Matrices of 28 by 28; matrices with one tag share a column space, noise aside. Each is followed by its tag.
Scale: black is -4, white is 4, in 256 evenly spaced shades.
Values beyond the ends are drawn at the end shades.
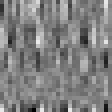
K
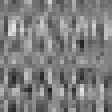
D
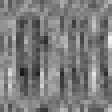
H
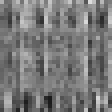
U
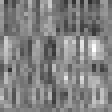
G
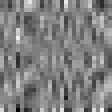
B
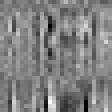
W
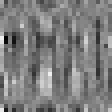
H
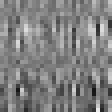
D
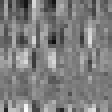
K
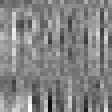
W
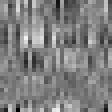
K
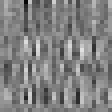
G
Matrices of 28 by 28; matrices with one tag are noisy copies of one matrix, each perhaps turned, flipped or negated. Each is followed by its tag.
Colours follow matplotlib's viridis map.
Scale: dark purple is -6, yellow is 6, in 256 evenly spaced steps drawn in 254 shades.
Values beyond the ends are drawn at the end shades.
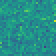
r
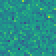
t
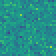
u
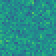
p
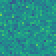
p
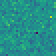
u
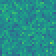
u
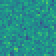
t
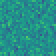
t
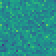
u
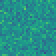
u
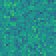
u
